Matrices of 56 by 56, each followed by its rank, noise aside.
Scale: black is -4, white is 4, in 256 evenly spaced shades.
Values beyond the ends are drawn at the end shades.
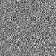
eight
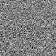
twelve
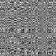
four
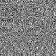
twelve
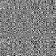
six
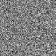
twelve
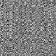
eight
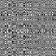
four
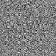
twelve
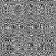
six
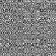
six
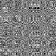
six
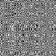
six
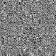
twelve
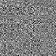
eight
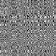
four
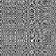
four
